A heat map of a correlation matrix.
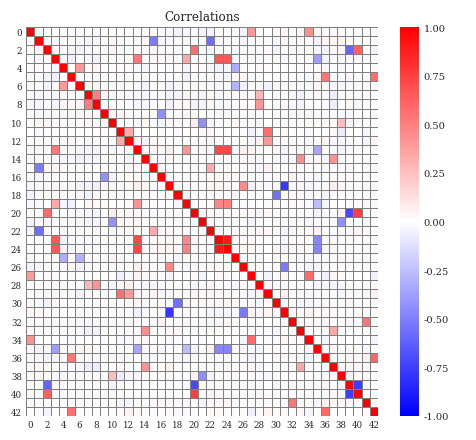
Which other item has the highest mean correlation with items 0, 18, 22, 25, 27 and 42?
34
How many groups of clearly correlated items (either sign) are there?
14
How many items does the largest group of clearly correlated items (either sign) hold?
6
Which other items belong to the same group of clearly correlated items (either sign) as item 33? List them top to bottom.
14, 37
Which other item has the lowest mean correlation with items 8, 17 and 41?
31
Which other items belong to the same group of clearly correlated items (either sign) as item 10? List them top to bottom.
21, 38
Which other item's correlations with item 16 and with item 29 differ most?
11
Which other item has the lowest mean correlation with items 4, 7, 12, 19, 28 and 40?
39
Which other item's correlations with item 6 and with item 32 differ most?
41
